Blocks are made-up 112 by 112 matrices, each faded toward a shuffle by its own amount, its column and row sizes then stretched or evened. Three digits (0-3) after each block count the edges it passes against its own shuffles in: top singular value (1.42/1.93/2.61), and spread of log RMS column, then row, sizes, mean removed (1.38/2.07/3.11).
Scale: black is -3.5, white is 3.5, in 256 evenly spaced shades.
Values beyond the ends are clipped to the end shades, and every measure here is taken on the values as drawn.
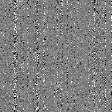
1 3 0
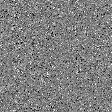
0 1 0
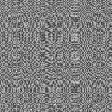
3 1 0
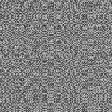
3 1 1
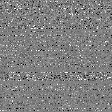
0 0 3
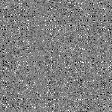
1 2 2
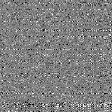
2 1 3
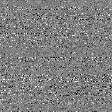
0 0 3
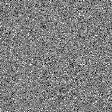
1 1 1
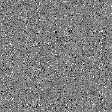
0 2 1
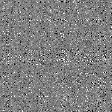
0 2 2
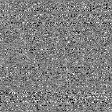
0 1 3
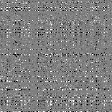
3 2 3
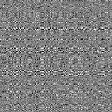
3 1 3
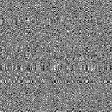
3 2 2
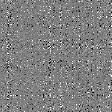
1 3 2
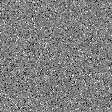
1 0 0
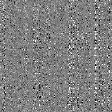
2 3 1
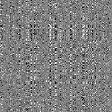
3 3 1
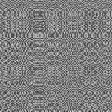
3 1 2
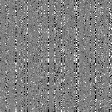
3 3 0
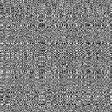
3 1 3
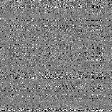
2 2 3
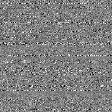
0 0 3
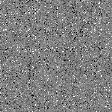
0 2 1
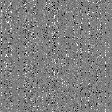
2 3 0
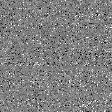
0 1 2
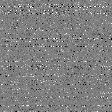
0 0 3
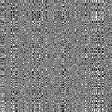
3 3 1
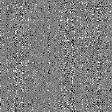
0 3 2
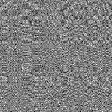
3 1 1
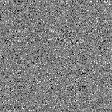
2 0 1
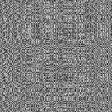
3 3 0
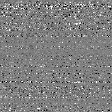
0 1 3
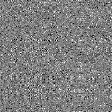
2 1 2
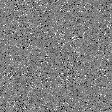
1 1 1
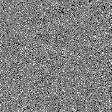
1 2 0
